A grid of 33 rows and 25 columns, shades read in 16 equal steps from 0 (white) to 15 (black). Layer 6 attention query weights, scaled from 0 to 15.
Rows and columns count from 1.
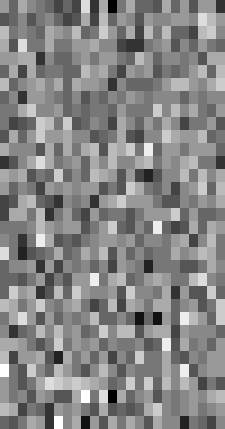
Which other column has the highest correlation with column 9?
7
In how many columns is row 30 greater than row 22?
8
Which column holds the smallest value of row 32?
18
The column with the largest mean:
16
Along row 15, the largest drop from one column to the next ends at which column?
15
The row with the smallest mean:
30
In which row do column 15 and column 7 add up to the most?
28
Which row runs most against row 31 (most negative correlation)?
33
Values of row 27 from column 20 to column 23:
10 5 8 7
